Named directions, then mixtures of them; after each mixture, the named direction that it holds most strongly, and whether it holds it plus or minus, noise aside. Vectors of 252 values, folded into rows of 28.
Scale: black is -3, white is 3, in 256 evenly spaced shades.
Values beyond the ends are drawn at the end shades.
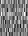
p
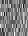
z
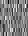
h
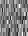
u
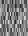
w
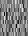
w, minus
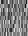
p, minus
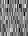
h, plus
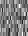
u, plus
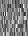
w, plus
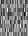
p, minus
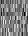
p, minus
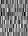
p, minus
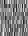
h, minus
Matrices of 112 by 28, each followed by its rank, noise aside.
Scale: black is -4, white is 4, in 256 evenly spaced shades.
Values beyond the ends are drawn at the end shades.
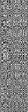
four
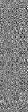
six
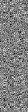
eight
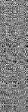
six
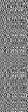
three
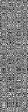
six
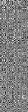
six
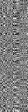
four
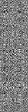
six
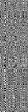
four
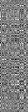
three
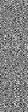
eight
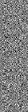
eight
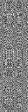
six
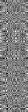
three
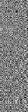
eight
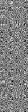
eight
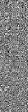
eight
